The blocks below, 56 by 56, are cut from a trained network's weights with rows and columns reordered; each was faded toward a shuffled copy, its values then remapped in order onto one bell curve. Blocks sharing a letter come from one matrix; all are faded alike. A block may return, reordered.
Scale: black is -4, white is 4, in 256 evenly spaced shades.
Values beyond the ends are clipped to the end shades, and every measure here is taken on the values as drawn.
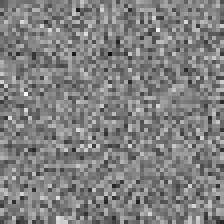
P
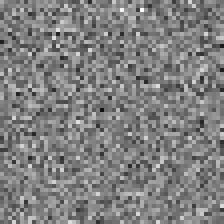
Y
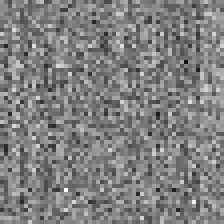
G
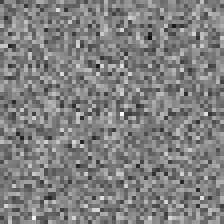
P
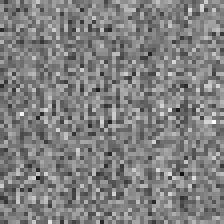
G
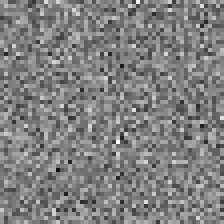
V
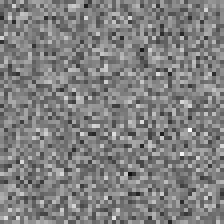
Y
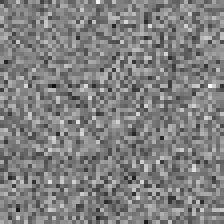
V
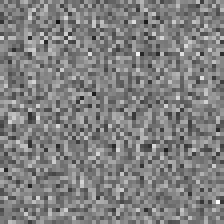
P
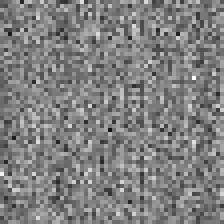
G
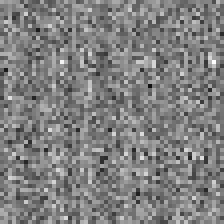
G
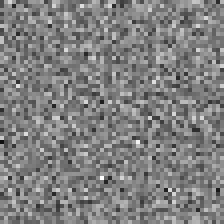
P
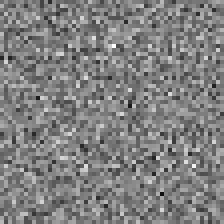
V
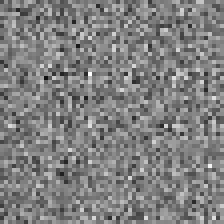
G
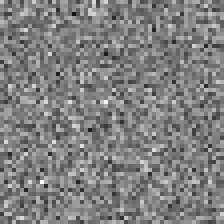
P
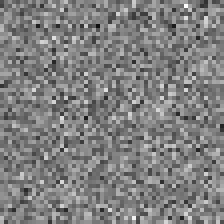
Y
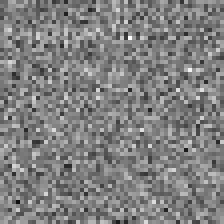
P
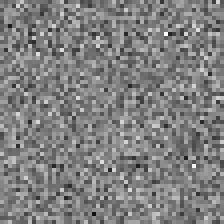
V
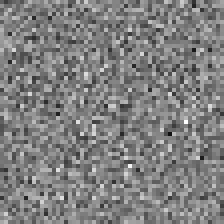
Y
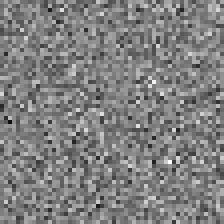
Y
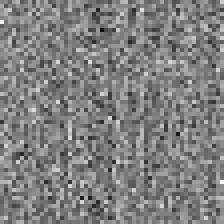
G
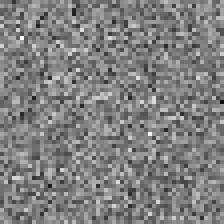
V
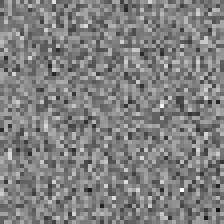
Y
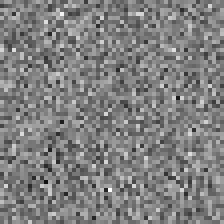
Y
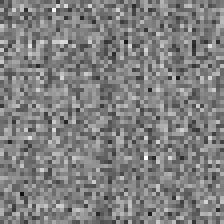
G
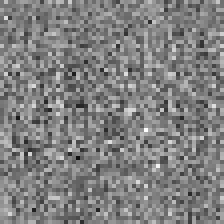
G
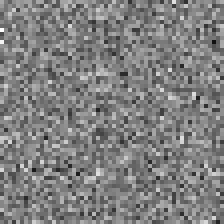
V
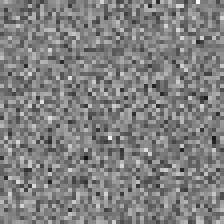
Y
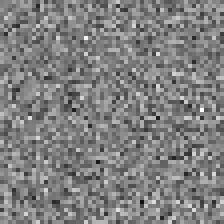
P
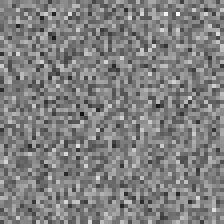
Y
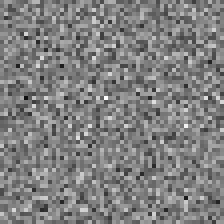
Y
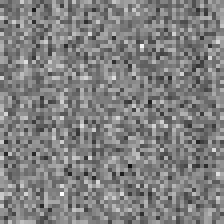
G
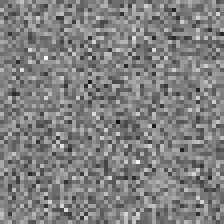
Y
